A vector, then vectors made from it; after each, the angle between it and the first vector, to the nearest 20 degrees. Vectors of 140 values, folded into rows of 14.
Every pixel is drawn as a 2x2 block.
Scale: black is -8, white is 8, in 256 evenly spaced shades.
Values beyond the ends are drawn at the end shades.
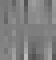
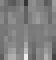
40 degrees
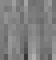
140 degrees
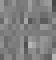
120 degrees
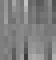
160 degrees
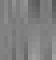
140 degrees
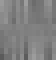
140 degrees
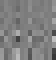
80 degrees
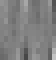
140 degrees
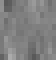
60 degrees
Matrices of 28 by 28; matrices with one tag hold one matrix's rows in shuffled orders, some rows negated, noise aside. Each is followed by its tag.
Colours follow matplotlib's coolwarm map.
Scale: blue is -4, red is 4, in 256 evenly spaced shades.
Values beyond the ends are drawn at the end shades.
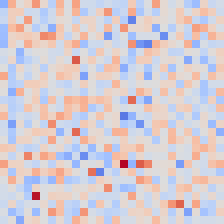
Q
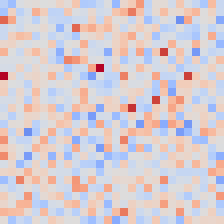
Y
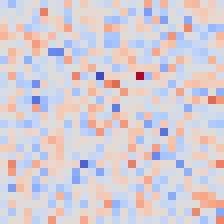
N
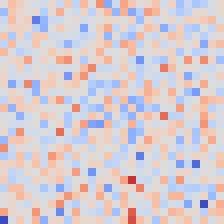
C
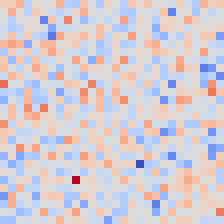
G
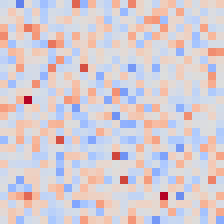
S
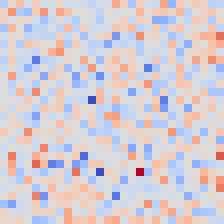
N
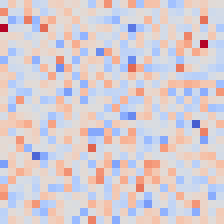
C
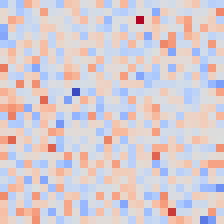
G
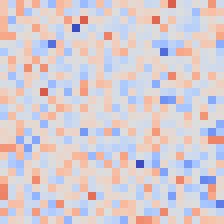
G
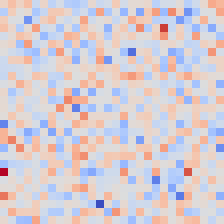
Y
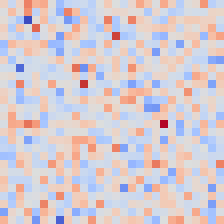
S
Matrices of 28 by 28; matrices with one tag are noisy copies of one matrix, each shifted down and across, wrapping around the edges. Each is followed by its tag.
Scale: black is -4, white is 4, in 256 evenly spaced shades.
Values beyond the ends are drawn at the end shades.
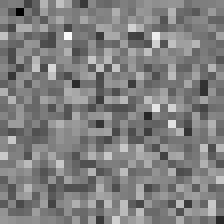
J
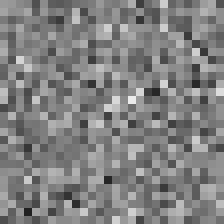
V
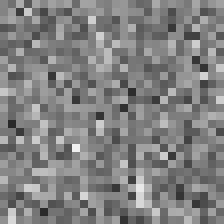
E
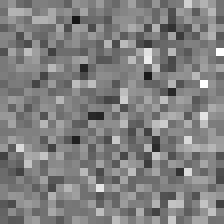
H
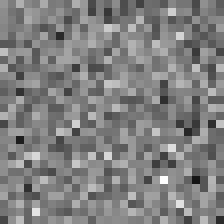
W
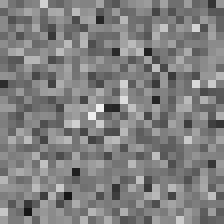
V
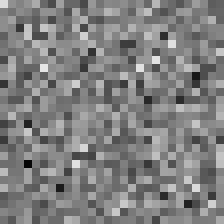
V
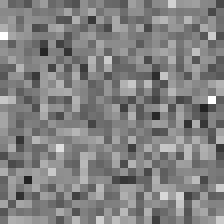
J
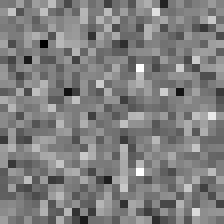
W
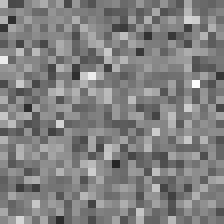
W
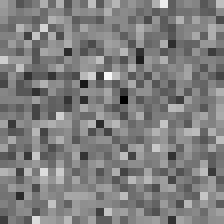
J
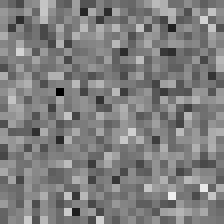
E
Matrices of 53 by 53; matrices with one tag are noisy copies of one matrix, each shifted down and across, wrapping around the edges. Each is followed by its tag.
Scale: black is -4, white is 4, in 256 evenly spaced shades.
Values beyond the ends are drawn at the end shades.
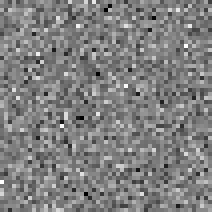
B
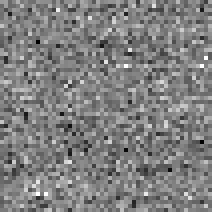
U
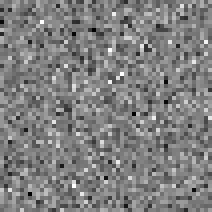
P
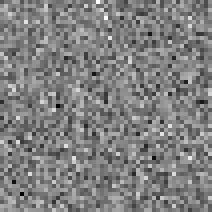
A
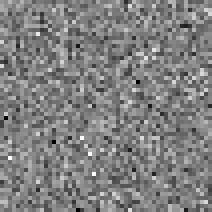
A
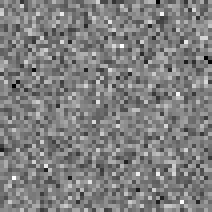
B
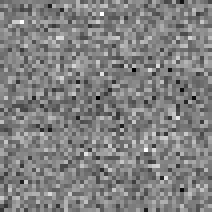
U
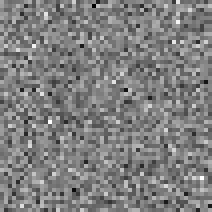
B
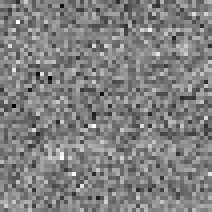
U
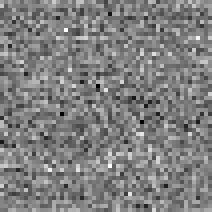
U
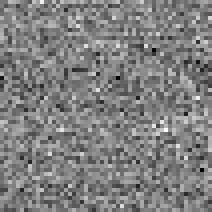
U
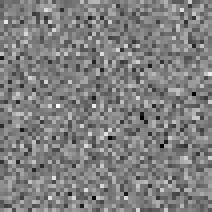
B
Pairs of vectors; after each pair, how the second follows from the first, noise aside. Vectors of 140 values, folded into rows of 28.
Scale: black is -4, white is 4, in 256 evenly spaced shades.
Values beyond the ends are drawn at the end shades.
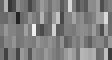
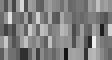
wrapped around, negated.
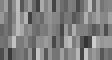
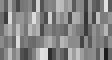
wrapped around, negated.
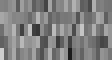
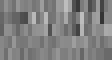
wrapped around, partly zeroed.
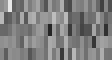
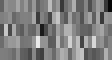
wrapped around, negated.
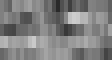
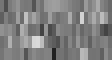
reversed, partly zeroed.
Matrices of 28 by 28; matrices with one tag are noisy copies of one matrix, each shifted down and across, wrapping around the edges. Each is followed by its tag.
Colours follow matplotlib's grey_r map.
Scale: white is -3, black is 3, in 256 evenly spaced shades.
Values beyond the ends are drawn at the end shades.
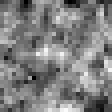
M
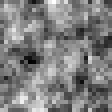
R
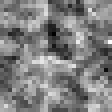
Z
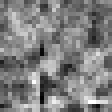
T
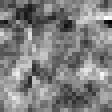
M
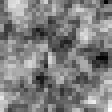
R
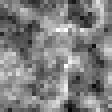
Z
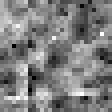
T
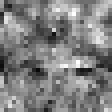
M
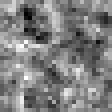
Z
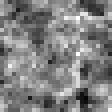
Z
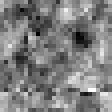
R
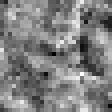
Z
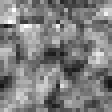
R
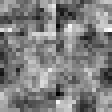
T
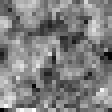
R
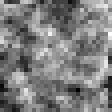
Z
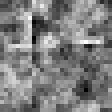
T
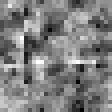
T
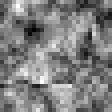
R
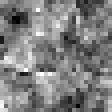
R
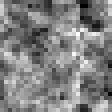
Z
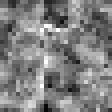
Z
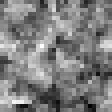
M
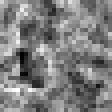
Z
